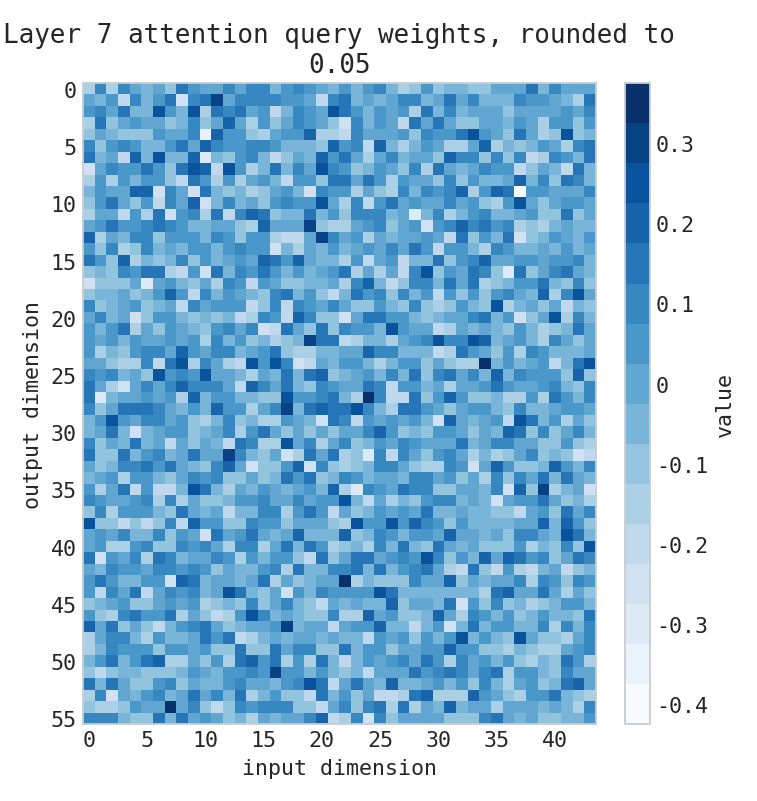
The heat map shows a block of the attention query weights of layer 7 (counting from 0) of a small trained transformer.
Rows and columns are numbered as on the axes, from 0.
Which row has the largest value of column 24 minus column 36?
27
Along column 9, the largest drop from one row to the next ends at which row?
9
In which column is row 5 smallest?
24
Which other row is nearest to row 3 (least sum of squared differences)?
0
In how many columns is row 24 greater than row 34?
14
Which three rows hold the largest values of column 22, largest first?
43, 36, 39
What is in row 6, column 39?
-0.15
